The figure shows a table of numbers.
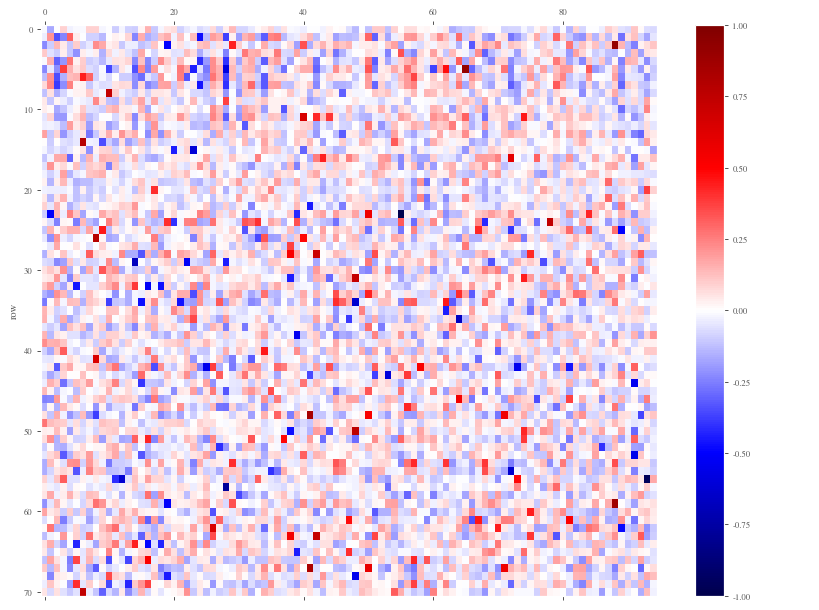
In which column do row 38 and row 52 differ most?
39
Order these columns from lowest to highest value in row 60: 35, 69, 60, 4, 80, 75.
60, 69, 35, 4, 80, 75
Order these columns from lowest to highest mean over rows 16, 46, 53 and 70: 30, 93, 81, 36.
30, 36, 93, 81
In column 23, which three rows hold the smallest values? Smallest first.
15, 5, 33
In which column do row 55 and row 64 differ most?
72
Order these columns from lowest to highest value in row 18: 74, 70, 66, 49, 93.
66, 93, 74, 49, 70
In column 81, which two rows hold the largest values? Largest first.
61, 46
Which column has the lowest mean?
28
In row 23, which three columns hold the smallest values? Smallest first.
55, 1, 39
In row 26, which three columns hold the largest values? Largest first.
8, 40, 34
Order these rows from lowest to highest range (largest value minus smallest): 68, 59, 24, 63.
68, 63, 24, 59
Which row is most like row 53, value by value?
44
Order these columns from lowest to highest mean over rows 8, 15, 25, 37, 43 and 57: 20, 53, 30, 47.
53, 20, 30, 47
